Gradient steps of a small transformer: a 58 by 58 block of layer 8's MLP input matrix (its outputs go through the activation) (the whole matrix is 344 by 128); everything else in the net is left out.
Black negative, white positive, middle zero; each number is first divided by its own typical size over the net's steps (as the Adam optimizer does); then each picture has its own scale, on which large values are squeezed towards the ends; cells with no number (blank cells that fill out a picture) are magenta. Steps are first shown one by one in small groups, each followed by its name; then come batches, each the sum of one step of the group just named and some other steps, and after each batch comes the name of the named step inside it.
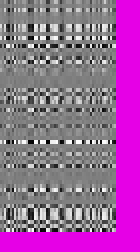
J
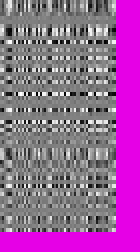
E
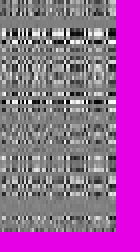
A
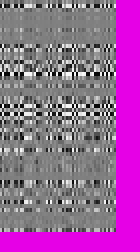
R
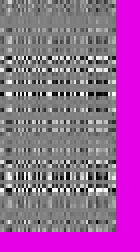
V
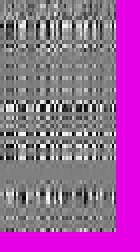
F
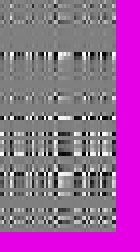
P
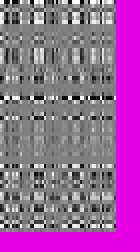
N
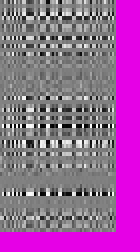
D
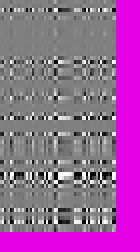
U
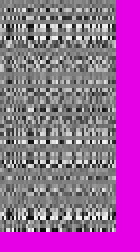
J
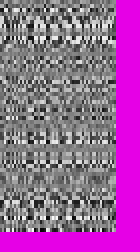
J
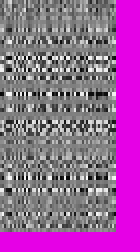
V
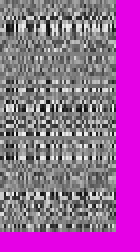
F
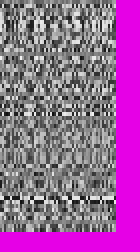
R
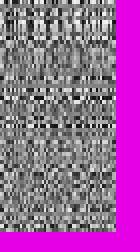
N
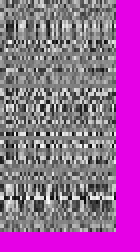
F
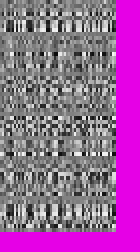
P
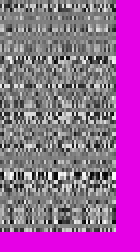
U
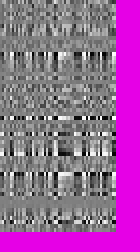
P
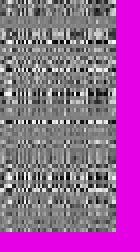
V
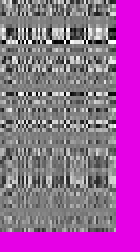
E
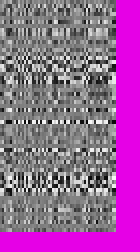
V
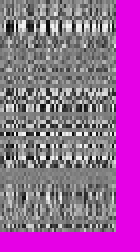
F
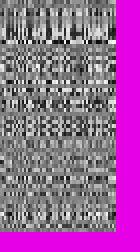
A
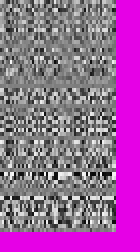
U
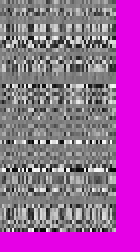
J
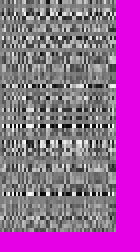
D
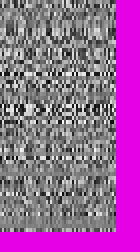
R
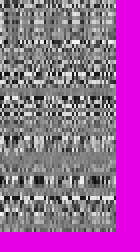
R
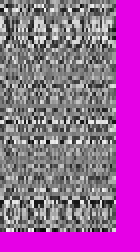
J
